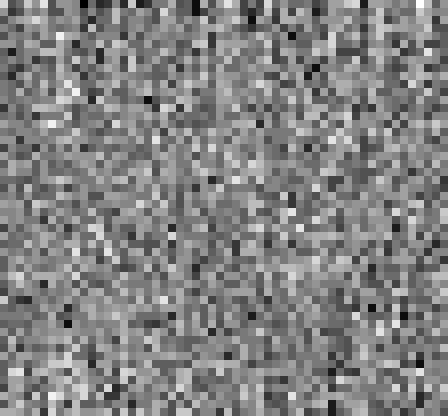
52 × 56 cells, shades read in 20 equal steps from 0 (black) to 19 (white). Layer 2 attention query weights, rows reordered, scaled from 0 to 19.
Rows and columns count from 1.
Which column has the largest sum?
8
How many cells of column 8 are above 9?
37
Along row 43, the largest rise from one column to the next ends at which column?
16
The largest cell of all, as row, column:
1, 53
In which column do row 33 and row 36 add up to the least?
13
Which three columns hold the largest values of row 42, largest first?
48, 33, 55
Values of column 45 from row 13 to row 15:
12 4 5
